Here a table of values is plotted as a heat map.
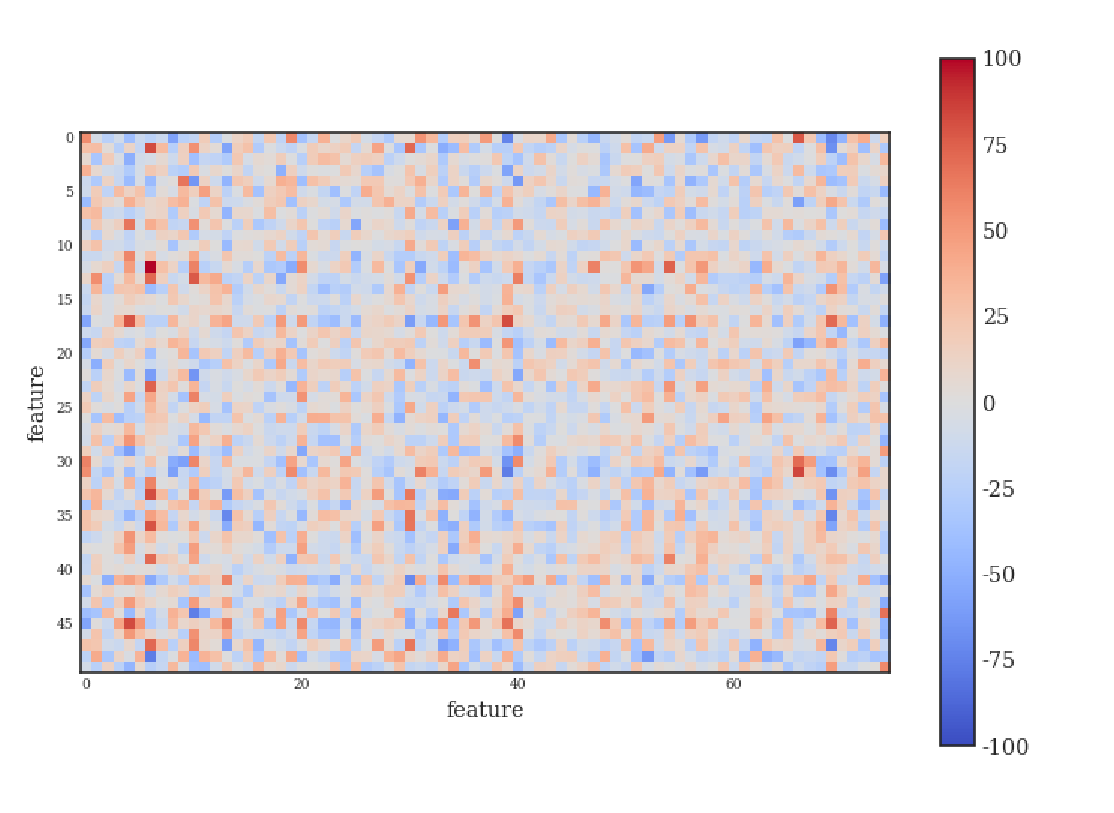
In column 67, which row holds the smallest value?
19
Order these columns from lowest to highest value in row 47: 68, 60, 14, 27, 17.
17, 14, 60, 68, 27
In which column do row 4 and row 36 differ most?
6
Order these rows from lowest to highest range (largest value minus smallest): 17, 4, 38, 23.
38, 23, 4, 17
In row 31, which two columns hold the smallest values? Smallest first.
39, 69
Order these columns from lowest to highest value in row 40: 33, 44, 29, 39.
44, 29, 33, 39
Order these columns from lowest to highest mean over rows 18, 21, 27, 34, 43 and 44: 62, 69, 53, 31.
53, 31, 62, 69
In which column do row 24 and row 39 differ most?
37
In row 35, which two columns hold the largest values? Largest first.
30, 6
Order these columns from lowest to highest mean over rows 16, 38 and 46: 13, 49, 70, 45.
45, 70, 49, 13
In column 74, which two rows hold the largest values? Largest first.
44, 49
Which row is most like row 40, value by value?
15
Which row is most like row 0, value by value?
31
